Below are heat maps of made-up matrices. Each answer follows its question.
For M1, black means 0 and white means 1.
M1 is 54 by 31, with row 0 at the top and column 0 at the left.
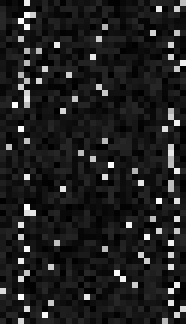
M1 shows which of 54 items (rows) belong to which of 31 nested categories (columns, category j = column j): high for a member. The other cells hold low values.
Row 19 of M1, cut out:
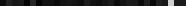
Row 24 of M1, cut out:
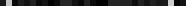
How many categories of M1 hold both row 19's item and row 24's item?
1
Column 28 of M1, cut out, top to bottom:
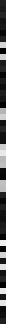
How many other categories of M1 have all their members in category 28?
9
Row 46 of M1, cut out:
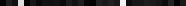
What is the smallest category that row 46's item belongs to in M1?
20
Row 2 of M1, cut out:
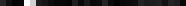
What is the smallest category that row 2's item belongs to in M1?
5
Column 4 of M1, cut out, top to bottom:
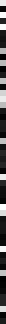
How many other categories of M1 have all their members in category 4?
7
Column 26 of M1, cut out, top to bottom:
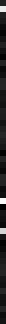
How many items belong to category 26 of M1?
3
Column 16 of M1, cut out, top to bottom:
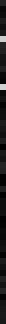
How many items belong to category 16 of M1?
2
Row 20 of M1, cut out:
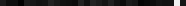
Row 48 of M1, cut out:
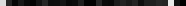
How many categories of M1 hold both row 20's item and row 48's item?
0
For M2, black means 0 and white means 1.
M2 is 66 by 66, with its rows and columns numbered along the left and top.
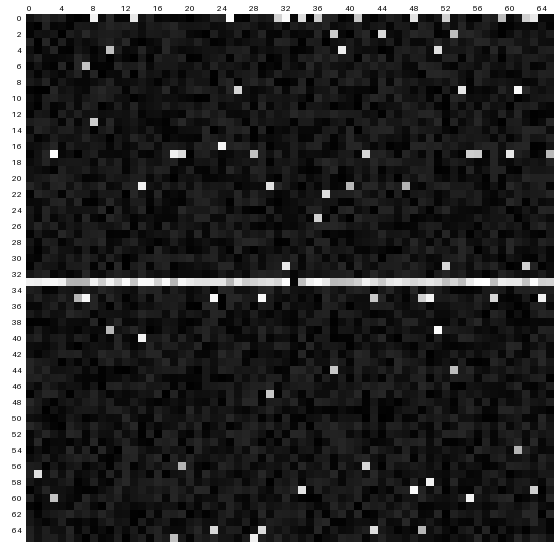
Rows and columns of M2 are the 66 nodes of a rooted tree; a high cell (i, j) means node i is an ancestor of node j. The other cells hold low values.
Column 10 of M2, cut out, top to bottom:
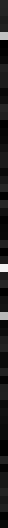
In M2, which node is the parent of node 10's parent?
4
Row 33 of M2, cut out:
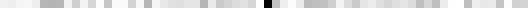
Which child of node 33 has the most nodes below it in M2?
0
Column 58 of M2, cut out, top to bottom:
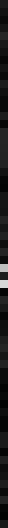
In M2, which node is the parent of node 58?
35
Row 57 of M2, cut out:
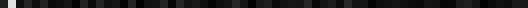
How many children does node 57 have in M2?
1
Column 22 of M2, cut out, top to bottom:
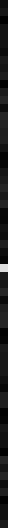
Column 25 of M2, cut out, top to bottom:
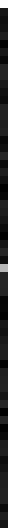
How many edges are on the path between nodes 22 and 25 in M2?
3
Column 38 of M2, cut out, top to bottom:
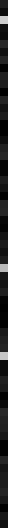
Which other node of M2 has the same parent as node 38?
53
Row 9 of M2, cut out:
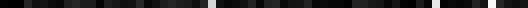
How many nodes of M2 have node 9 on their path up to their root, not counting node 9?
3
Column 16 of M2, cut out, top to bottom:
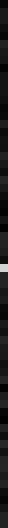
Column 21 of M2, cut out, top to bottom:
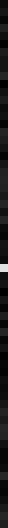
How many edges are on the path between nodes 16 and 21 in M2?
2
